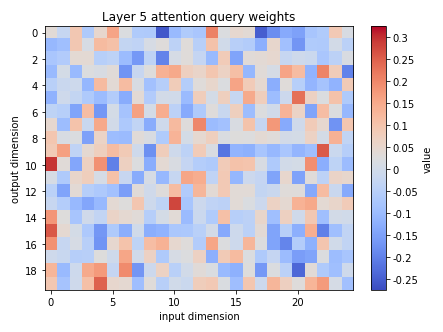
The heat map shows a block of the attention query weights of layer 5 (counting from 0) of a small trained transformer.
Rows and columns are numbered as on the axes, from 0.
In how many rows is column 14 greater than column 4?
11
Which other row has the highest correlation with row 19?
18
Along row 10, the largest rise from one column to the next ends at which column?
6
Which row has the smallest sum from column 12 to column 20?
9
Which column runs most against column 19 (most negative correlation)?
2
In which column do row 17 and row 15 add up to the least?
20
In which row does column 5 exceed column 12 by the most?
0
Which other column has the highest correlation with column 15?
7
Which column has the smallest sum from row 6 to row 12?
8
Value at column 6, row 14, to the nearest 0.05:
0.05
